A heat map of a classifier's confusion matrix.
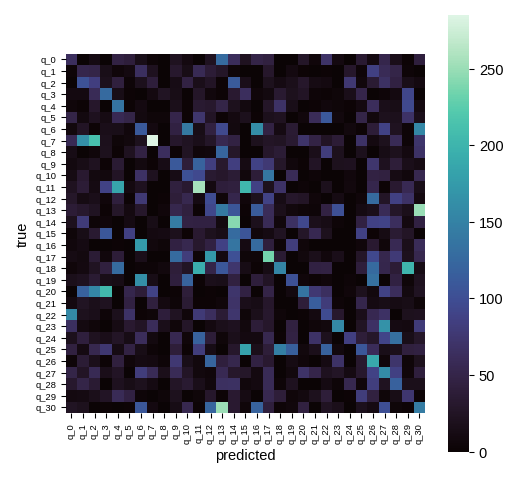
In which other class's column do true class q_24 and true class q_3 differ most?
q_28
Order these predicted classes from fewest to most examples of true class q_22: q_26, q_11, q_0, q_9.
q_9, q_26, q_11, q_0
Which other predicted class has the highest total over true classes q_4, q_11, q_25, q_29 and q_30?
q_15
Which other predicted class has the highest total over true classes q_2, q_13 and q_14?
q_30
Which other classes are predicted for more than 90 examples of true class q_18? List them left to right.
q_4, q_11, q_13, q_26, q_29
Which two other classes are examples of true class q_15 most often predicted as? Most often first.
q_14, q_3
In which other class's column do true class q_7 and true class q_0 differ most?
q_2
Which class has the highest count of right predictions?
q_7
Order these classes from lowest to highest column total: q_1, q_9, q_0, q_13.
q_0, q_1, q_9, q_13
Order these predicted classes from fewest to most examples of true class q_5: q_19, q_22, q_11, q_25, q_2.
q_19, q_2, q_25, q_11, q_22
